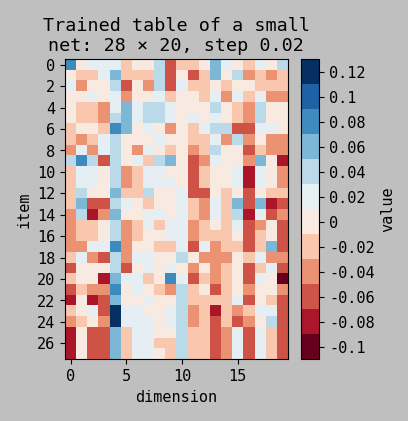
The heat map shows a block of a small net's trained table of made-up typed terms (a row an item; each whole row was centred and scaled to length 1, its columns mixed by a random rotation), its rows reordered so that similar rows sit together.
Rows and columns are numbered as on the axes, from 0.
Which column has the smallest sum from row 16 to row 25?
19
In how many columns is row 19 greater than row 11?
5
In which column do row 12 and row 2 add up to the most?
4
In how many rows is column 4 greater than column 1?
26
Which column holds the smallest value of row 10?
16
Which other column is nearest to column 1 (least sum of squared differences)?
17
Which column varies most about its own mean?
13
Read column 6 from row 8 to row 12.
-0.04 0.02 -0.02 -0.02 -0.02
